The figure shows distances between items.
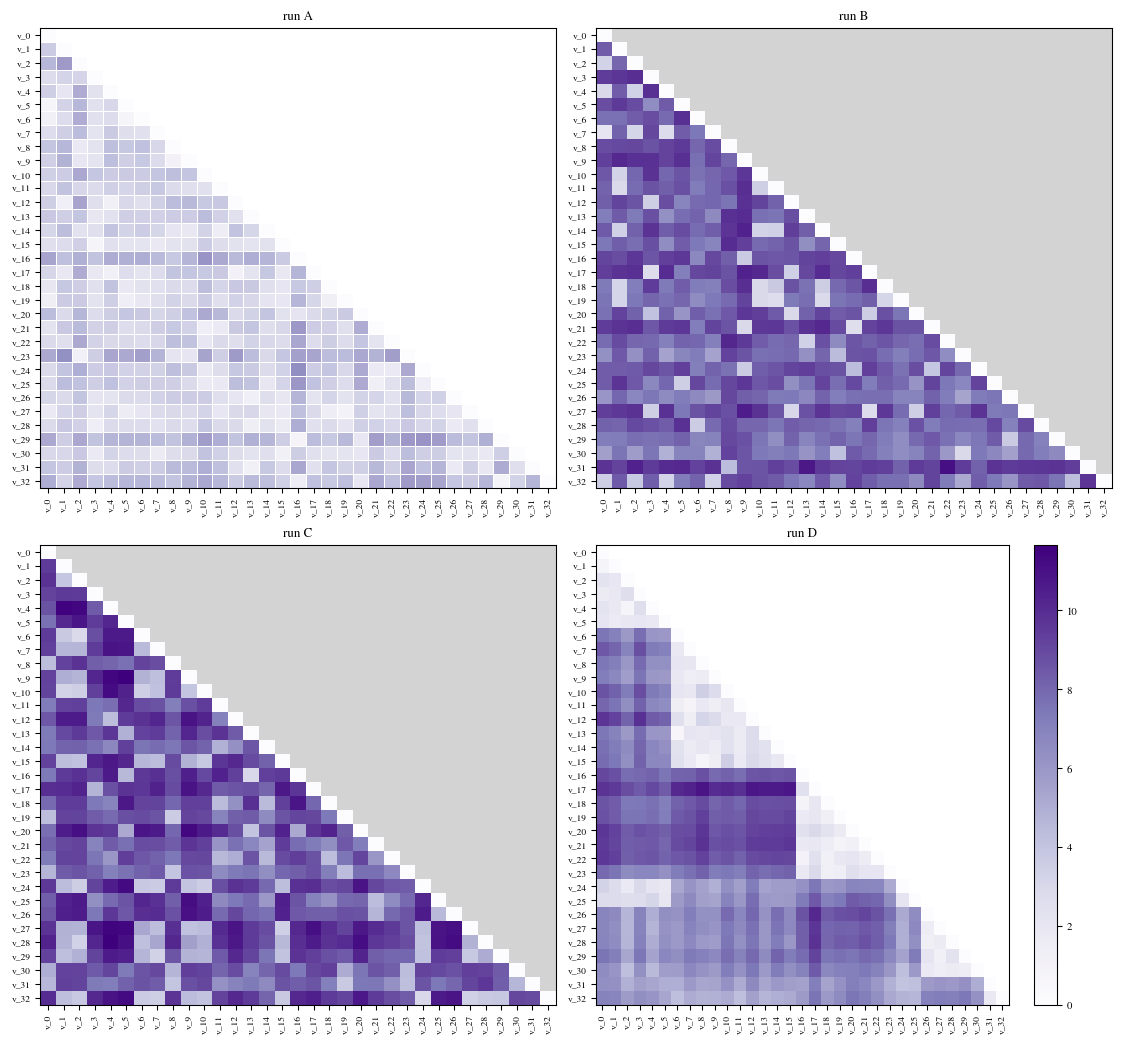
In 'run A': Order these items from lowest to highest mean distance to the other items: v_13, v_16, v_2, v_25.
v_13, v_25, v_2, v_16
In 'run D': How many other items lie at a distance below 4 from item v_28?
4
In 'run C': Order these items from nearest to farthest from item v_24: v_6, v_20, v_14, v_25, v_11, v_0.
v_6, v_14, v_11, v_0, v_25, v_20
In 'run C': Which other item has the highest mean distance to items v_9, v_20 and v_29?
v_4
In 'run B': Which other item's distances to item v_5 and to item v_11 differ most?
v_1
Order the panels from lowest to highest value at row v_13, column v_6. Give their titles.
run D, run A, run B, run C
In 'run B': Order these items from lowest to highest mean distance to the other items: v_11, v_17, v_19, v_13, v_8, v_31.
v_19, v_11, v_13, v_17, v_8, v_31
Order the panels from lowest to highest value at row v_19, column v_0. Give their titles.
run A, run C, run B, run D
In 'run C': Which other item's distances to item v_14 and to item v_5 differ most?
v_18
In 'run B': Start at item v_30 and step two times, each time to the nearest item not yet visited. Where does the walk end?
v_15
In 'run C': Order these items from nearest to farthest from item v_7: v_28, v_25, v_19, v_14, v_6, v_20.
v_6, v_28, v_14, v_19, v_25, v_20
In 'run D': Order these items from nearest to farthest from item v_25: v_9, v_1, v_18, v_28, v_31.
v_1, v_31, v_9, v_28, v_18
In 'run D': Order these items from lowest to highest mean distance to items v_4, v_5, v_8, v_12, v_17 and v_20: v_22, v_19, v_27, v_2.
v_2, v_19, v_22, v_27
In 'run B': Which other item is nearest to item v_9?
v_21
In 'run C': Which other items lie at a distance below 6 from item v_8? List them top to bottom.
v_0, v_19, v_23, v_30, v_31
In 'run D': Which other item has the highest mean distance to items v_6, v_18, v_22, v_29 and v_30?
v_0
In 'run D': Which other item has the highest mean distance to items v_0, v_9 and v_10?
v_17
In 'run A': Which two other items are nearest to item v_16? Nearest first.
v_29, v_32
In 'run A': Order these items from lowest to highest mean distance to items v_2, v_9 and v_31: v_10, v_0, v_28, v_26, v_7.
v_28, v_26, v_7, v_0, v_10
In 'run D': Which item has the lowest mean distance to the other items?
v_24
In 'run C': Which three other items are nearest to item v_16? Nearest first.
v_13, v_5, v_20
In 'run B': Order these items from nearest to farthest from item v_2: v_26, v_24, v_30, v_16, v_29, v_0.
v_0, v_30, v_26, v_29, v_24, v_16
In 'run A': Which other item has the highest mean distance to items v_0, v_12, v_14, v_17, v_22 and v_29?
v_23
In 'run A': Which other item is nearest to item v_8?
v_9
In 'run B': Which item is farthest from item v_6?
v_5
